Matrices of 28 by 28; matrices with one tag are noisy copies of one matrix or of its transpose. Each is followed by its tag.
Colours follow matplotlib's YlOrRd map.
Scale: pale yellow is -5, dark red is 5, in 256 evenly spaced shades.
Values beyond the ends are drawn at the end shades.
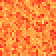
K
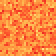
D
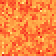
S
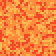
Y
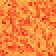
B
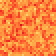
B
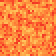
K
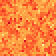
S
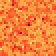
B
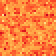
K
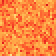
S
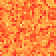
D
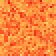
D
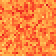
D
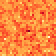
D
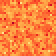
Y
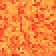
Y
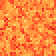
Y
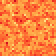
K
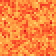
S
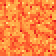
Y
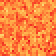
K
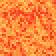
B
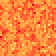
D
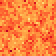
S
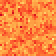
S
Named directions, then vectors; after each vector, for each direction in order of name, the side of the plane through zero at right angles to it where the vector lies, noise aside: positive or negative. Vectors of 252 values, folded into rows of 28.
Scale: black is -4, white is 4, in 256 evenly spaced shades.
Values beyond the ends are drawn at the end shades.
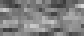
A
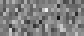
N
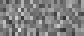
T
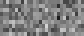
positive, positive, negative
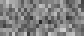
negative, positive, negative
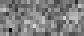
positive, negative, negative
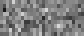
negative, positive, positive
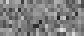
negative, positive, negative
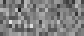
positive, positive, negative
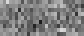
negative, positive, negative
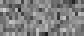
positive, positive, negative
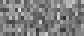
negative, negative, positive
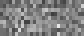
positive, positive, positive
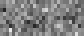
negative, positive, positive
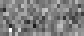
negative, positive, positive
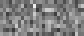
positive, positive, positive
